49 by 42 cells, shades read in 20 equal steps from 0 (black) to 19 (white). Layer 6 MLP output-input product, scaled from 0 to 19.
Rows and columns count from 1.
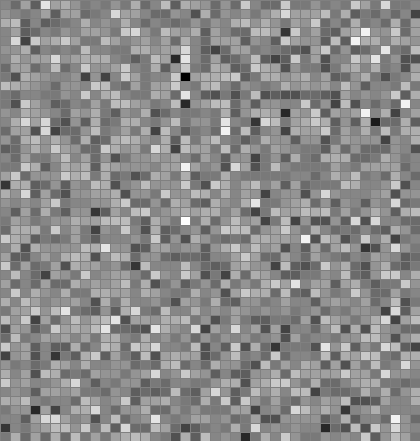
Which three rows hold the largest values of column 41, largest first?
12, 41, 32
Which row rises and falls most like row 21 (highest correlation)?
8
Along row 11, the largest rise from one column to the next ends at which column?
19
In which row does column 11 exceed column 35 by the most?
37
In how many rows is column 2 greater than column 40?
23
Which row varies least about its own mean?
38
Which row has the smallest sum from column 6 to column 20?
44
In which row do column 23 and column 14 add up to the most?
14
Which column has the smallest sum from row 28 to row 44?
21
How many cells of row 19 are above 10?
23
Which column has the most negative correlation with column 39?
4
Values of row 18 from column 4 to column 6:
9 9 11
